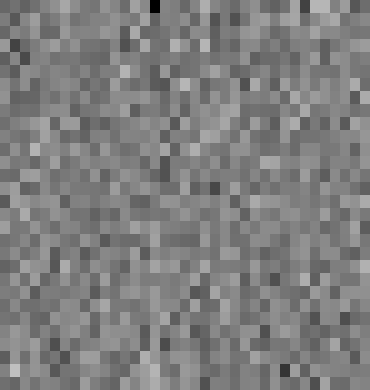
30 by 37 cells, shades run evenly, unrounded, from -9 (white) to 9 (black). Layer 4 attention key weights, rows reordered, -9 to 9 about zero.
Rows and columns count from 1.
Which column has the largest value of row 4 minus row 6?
13
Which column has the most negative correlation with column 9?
5
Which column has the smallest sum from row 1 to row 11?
21
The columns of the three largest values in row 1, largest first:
16, 31, 36
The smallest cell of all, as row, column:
29, 2
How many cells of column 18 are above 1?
7
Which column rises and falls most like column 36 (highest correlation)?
3
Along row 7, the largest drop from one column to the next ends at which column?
26
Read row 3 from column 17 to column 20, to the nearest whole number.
1 0 2 -1
